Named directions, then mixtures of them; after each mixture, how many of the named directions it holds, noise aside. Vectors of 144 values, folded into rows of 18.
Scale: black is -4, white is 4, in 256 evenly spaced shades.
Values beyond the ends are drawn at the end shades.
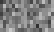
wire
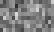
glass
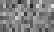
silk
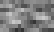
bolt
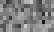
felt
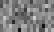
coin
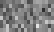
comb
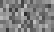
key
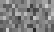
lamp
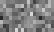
three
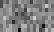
one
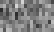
three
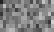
one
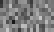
two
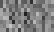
two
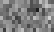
two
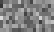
four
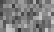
two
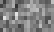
one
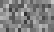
one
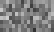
two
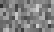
two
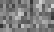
two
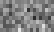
two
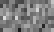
three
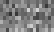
two
